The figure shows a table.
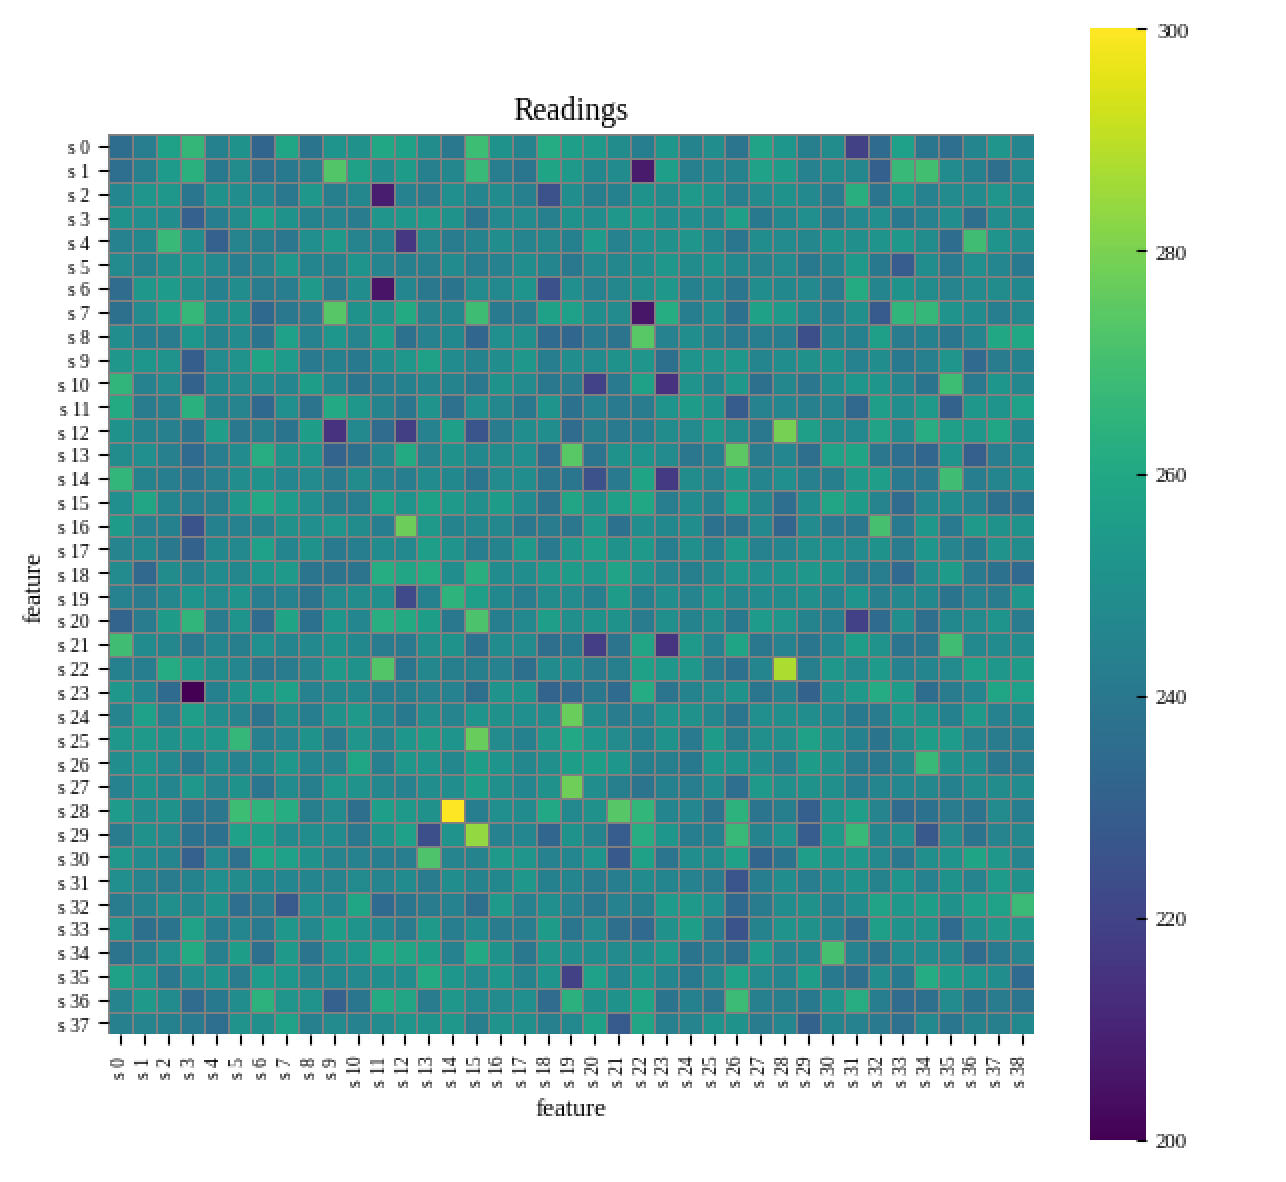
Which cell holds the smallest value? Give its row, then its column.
s 23, s 3
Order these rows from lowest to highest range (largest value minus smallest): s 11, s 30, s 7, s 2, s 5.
s 5, s 11, s 30, s 2, s 7
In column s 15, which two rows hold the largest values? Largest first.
s 29, s 25
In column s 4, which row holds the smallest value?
s 4
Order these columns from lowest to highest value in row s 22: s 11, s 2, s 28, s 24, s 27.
s 27, s 24, s 2, s 11, s 28
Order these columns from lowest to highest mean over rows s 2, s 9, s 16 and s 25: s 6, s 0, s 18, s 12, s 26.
s 18, s 26, s 6, s 0, s 12
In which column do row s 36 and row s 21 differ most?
s 20
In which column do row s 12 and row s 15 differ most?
s 28
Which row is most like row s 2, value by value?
s 6
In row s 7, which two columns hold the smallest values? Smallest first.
s 22, s 32
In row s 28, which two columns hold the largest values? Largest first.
s 14, s 21
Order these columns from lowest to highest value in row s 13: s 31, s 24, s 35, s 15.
s 24, s 15, s 35, s 31
